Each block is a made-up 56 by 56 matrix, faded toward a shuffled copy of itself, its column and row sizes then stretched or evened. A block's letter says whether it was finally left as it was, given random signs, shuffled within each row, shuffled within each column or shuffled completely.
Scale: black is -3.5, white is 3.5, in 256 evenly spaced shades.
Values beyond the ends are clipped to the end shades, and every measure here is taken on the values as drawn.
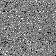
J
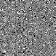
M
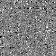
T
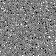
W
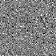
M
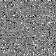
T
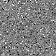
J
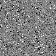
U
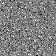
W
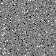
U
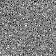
J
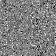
U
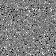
J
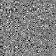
M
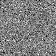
J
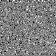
J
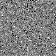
U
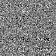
T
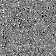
U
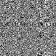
M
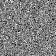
W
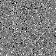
T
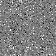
U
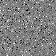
J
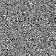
M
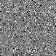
T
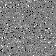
J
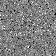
W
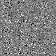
T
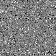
J
